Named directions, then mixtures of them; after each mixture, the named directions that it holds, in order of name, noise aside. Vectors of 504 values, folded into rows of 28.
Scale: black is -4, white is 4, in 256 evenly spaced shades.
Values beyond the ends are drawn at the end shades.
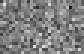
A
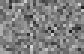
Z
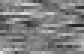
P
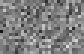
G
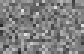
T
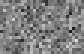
G, Z.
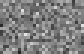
T.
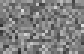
T.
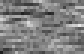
P.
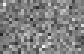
A, T.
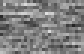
A, P.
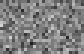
A, T.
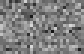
P, Z.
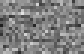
P, T.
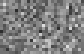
A, G.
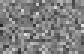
T.
